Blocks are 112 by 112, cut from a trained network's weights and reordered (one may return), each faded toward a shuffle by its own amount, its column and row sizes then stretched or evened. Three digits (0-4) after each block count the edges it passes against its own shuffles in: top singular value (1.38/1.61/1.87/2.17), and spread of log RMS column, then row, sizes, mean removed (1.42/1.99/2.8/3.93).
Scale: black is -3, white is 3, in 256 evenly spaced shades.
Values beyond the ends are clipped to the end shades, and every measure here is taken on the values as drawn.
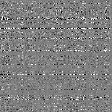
2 2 4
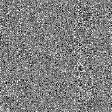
0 2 1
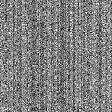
4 0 1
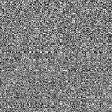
4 0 3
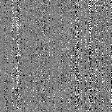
0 4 2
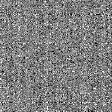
1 1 2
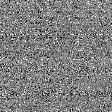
0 1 2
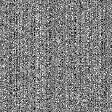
3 2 0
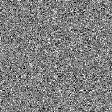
2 1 1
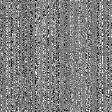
3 4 1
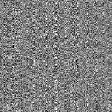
4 3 0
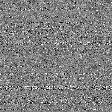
0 0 3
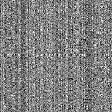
4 1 2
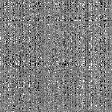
3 3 3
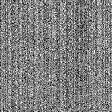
4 0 1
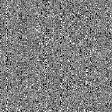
1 3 1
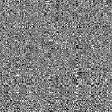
4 2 3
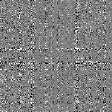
3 4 3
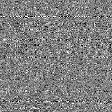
3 1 3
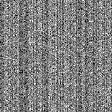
4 0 1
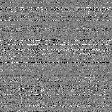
2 1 4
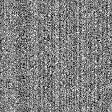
3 0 1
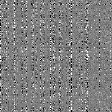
1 4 2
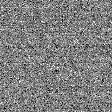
1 0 0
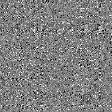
2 2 2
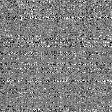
0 0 4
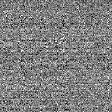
3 2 1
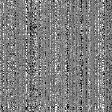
4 4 2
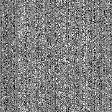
2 3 0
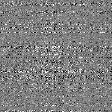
0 2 4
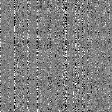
2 4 0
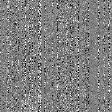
0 4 0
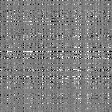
4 3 4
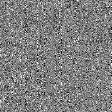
0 3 0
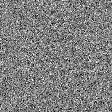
0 0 0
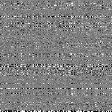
4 2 4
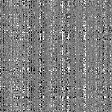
4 4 3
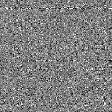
2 2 2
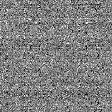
2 2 0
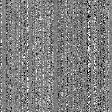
3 4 0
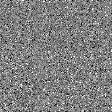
0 2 1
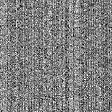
4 1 1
